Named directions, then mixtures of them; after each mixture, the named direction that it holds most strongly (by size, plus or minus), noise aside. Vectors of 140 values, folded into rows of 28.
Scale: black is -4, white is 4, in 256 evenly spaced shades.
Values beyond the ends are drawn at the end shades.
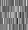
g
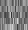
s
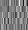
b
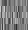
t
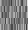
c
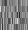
t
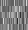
g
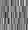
b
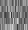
s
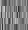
t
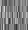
t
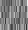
c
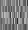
s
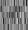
g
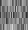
s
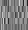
b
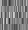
t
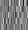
b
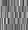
b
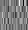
b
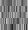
c
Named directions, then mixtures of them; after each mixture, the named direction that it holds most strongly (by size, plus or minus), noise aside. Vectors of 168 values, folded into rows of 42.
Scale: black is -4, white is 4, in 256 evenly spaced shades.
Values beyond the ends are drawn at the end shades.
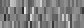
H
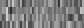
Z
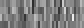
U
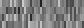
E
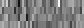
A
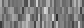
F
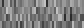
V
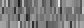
A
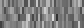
F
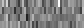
A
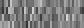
H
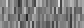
A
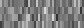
F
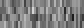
U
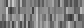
Z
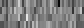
A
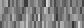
F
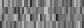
F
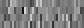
H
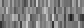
F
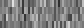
Z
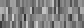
Z
